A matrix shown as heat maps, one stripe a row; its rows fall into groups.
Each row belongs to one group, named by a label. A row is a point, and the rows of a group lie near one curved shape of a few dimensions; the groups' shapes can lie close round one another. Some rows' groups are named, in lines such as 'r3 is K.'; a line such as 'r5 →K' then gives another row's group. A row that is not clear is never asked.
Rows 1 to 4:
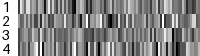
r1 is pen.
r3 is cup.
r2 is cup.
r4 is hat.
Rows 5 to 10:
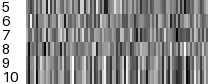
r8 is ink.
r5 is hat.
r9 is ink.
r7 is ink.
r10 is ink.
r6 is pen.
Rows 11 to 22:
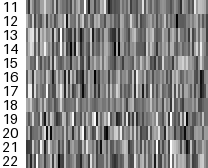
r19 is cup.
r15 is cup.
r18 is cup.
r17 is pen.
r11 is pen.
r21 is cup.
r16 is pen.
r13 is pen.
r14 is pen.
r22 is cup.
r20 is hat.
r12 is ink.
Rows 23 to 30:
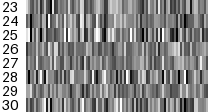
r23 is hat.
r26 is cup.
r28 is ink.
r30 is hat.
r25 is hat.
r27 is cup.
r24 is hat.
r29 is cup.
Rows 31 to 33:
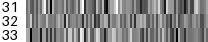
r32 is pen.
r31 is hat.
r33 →hat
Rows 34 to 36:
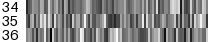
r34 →cup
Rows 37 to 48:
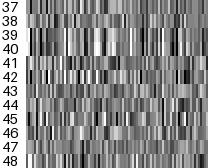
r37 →hat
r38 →cup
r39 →hat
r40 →hat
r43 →cup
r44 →cup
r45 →ink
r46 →hat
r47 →cup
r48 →pen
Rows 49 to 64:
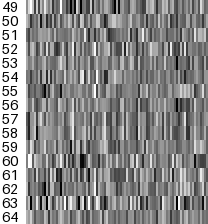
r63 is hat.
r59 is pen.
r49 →pen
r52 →cup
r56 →ink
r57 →ink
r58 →ink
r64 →cup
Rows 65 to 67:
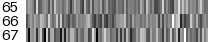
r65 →cup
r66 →cup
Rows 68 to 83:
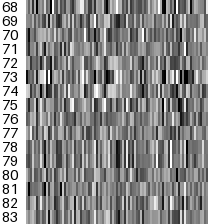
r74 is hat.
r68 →hat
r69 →cup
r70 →pen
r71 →ink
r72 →hat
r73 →hat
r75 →ink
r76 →cup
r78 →cup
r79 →cup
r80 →ink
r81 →ink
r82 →cup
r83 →cup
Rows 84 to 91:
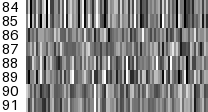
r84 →hat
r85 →hat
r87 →cup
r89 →ink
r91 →ink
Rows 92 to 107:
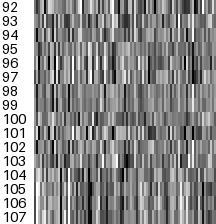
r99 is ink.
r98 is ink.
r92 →ink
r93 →cup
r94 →ink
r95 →hat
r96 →hat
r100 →pen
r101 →hat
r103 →cup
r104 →pen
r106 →pen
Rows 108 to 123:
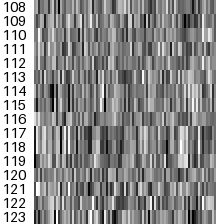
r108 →hat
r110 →pen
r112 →pen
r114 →ink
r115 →ink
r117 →pen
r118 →pen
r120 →pen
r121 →pen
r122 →pen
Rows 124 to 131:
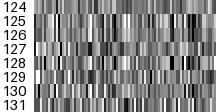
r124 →cup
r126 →hat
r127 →pen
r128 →hat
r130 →hat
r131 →cup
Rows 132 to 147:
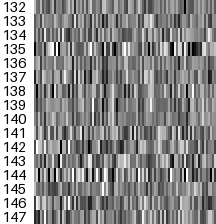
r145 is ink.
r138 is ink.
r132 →ink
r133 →pen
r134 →cup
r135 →hat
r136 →pen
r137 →pen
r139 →pen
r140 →pen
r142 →pen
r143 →hat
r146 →pen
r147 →cup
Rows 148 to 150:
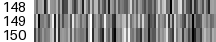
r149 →hat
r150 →hat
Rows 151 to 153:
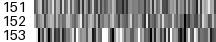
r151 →pen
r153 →hat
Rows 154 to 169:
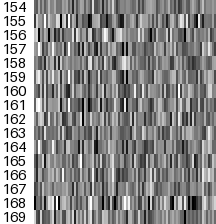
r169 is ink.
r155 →pen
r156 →hat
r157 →pen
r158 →hat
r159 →pen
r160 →cup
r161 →pen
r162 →cup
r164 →pen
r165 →ink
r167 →pen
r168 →hat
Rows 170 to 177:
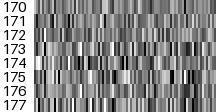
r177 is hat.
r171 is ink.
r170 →ink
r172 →cup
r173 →ink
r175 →hat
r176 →ink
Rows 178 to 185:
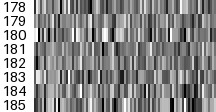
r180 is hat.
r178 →pen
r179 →hat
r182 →ink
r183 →pen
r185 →hat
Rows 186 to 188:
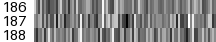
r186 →ink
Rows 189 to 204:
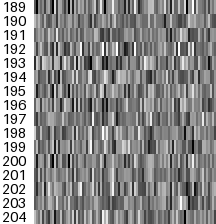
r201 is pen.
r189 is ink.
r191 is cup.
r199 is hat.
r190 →cup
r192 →cup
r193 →pen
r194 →hat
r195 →ink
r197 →pen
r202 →ink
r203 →cup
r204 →ink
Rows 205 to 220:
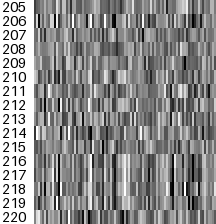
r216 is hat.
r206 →hat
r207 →pen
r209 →ink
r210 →hat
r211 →cup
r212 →hat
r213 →cup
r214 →pen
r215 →pen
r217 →hat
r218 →hat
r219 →hat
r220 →pen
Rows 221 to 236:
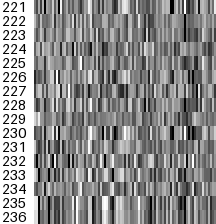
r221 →hat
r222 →ink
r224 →pen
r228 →ink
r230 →hat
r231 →hat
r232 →ink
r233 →hat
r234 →ink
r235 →hat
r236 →hat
